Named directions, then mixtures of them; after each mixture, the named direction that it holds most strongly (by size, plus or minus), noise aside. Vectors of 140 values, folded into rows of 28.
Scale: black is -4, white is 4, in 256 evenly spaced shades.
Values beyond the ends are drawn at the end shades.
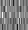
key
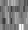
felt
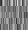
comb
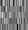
key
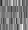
comb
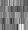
felt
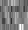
felt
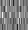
key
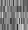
key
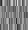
comb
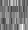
felt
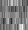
felt
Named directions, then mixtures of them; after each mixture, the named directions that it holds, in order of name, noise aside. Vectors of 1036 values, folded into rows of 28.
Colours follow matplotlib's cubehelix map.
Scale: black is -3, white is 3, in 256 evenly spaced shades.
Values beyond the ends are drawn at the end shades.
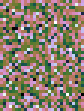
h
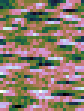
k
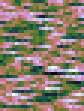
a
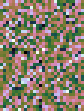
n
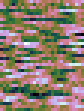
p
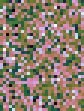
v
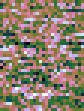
h, n, p.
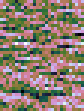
a, h, p.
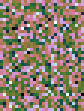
h.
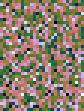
h.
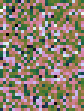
v.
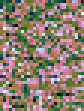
k, v.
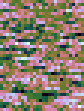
a, n, p.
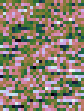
a, k, n.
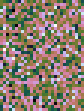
v.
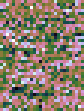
n, p.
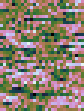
n, p.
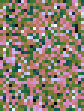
v.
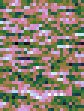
a, h, p.
